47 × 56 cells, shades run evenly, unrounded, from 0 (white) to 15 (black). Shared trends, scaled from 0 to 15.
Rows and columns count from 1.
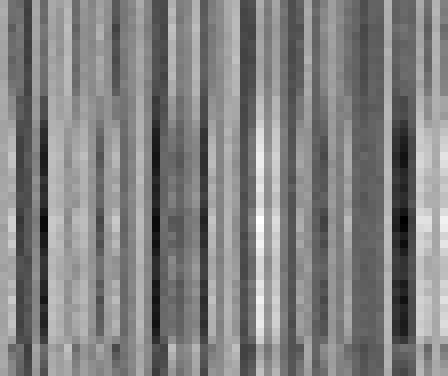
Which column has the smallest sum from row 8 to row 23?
33
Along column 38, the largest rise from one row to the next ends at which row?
44
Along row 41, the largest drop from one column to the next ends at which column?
7
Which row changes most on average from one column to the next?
28
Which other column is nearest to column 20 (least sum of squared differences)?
51
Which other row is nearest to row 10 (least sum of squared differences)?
9
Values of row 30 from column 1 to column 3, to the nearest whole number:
5 4 11
